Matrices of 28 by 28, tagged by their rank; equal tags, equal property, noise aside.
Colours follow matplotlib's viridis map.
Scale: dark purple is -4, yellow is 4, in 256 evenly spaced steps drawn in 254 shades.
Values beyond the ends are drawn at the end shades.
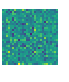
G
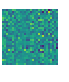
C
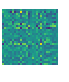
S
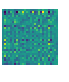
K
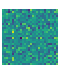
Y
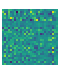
G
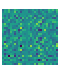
G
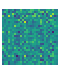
G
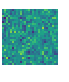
G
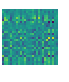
K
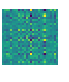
K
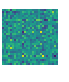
G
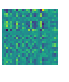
K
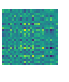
K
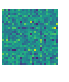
G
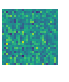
G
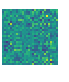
Y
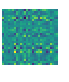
K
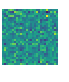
C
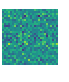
G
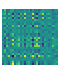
K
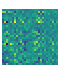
C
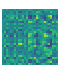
S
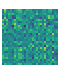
S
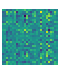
S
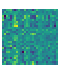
S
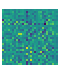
G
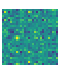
C
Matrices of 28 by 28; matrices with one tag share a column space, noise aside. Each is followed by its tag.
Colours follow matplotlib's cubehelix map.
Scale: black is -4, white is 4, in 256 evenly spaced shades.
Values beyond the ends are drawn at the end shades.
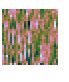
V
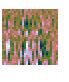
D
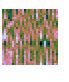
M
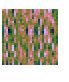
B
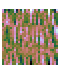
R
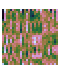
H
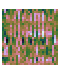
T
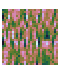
M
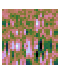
D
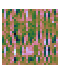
T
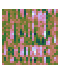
T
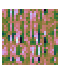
T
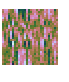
M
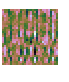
T
